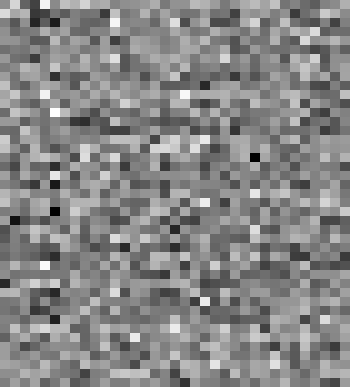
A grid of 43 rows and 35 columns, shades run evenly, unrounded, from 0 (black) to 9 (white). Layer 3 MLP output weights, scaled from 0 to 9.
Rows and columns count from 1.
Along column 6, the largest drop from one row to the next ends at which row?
21
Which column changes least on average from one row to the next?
25
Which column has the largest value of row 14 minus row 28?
30
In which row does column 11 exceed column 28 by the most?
39
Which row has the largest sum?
11
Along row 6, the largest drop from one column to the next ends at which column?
24
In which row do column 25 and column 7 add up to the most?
1
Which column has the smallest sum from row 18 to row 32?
23
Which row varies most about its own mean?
3
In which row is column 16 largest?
17
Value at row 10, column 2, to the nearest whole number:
4
